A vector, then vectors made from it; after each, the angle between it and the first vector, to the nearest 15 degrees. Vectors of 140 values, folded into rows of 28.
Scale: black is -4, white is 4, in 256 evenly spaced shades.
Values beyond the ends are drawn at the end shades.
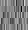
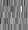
135 degrees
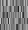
60 degrees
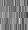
120 degrees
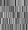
135 degrees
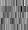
30 degrees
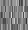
90 degrees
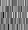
60 degrees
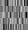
120 degrees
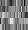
135 degrees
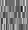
60 degrees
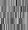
45 degrees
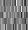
135 degrees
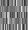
135 degrees
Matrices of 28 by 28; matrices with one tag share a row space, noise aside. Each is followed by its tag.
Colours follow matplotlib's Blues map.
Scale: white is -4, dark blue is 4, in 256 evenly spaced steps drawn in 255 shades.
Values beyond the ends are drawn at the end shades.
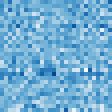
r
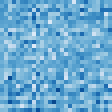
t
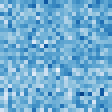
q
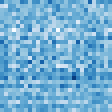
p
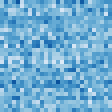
p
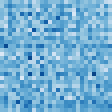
p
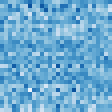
p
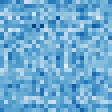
t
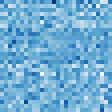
r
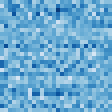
p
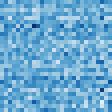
r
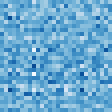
t
